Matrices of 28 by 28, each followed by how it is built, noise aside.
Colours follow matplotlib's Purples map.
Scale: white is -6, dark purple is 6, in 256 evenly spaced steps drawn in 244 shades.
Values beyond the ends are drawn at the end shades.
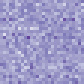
uneven rows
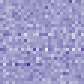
uneven rows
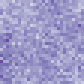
smooth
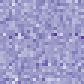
uneven rows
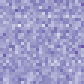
repeating columns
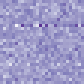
uneven rows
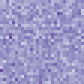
repeating columns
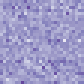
uneven rows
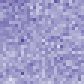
smooth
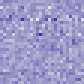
uneven rows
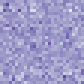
low rank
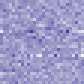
uneven rows
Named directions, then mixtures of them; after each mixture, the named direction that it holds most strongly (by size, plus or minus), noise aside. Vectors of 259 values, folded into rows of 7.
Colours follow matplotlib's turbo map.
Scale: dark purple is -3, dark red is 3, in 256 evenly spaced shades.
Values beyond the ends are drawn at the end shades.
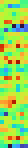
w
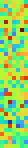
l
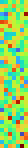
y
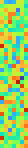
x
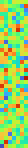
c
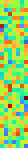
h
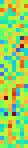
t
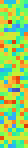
x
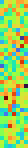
t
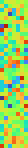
h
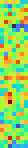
w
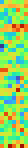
w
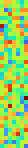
h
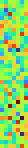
y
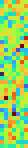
t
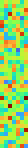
h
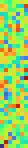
c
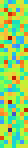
x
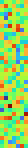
y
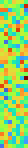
c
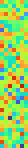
y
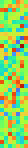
t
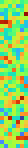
y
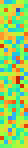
x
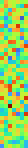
h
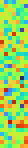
l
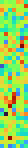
t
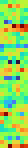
w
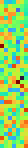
x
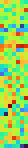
w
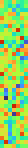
t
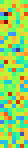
y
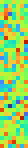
h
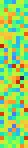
x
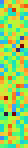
t
